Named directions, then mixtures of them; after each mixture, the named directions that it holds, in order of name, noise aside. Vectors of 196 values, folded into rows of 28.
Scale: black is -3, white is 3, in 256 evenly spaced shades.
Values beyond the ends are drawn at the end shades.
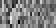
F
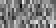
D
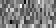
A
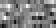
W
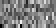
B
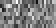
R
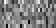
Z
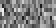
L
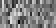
F.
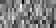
D.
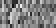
F.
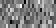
A.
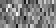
A, F, R.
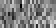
D.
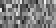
R.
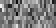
R.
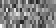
B, F, R.
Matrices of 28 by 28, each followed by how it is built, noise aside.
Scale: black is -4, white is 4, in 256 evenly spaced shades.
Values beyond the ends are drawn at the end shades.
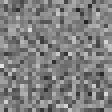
blocks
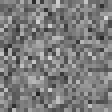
repeating rows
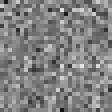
low rank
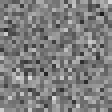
noise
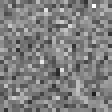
noise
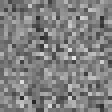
low rank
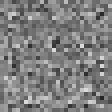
low rank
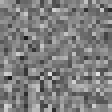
low rank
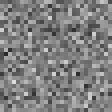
noise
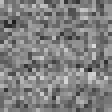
blocks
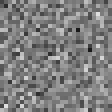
repeating rows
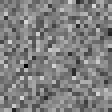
Hankel
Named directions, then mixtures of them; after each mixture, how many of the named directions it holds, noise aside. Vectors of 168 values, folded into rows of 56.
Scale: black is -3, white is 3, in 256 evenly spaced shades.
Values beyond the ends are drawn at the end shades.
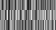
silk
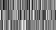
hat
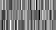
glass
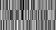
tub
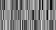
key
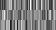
three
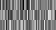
three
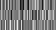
four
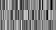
two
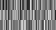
three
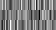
one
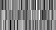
one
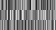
two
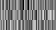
two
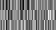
three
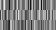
three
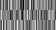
one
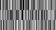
one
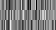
two
